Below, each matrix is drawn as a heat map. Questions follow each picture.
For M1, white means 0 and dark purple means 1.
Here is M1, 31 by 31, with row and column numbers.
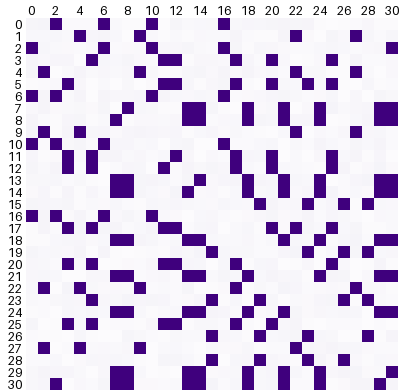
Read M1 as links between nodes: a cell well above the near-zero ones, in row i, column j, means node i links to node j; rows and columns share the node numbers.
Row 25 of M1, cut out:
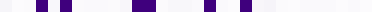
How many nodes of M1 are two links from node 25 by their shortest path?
2
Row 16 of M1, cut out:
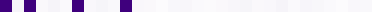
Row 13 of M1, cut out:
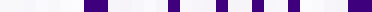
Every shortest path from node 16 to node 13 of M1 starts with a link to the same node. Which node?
node 2
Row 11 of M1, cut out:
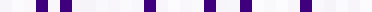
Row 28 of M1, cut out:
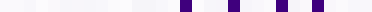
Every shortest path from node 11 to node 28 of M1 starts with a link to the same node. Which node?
node 5
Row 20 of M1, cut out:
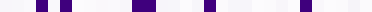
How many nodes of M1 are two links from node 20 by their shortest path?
2
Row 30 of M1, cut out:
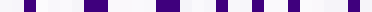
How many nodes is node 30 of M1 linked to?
9
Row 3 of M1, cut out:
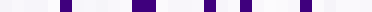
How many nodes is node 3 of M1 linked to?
6
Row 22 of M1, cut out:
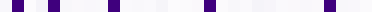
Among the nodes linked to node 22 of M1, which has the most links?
node 17
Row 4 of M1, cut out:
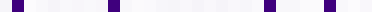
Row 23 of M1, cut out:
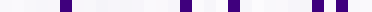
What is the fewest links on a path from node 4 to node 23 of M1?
4
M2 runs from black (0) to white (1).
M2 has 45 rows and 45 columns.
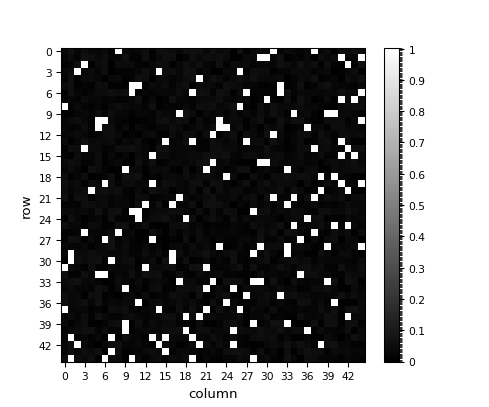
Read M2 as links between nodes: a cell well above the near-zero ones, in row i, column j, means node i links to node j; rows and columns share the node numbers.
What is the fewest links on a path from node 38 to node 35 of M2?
6
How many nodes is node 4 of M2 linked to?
1
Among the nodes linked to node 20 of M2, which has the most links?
node 42
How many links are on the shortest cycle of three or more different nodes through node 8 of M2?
4
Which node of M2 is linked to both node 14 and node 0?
node 37
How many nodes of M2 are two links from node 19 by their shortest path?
7
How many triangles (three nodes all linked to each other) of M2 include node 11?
1
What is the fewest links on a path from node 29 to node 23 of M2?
2
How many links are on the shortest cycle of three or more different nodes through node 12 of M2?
6
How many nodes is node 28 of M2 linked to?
5
